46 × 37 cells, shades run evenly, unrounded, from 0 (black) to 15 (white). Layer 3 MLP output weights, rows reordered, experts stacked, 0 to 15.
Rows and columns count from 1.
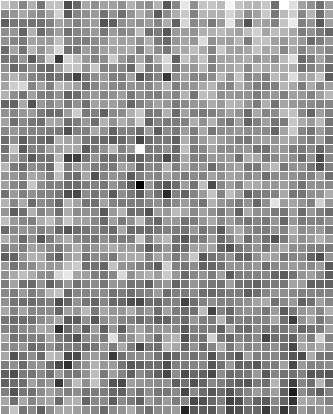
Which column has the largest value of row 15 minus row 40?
33
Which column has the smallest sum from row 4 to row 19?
20
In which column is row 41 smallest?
8
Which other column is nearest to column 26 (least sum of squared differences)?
32
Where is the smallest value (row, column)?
21, 16
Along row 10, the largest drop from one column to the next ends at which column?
4
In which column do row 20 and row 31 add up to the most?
7
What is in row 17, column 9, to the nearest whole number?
10
